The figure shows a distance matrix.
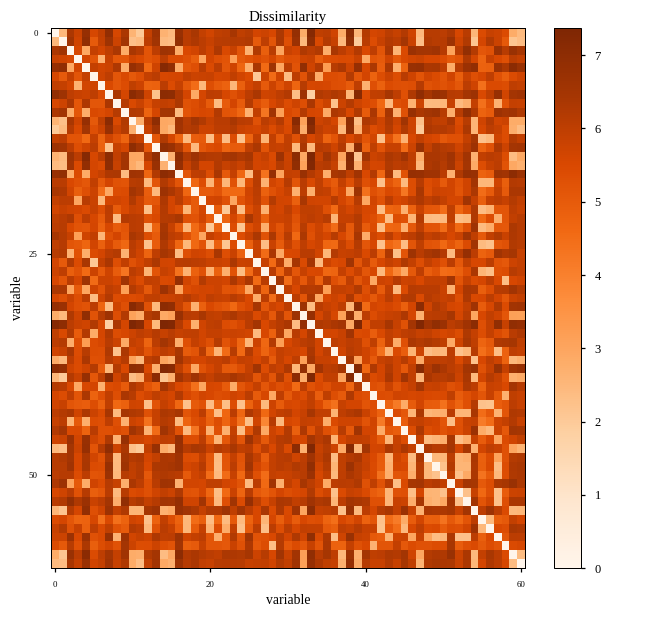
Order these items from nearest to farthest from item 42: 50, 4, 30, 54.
50, 4, 30, 54
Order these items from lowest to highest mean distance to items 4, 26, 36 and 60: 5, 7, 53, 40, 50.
5, 50, 53, 40, 7
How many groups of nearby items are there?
8
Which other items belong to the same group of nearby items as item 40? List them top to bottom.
3, 6, 19, 23
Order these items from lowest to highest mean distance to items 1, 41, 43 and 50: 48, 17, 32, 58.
48, 58, 32, 17
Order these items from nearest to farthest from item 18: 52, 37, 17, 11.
17, 52, 37, 11
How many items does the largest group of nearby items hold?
13
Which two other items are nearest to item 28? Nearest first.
58, 41
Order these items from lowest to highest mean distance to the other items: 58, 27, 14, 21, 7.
27, 21, 58, 14, 7
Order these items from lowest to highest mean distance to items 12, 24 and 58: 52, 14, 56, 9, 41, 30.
56, 41, 52, 9, 30, 14
